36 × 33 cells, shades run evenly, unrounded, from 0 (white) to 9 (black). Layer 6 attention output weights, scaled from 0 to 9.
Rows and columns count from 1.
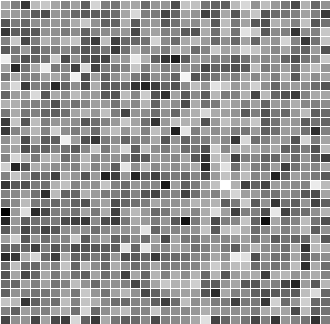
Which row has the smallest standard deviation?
12
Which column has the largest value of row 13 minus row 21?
32
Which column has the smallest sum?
25
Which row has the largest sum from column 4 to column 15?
10
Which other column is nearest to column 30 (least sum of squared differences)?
29
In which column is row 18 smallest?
2
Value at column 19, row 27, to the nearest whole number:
5
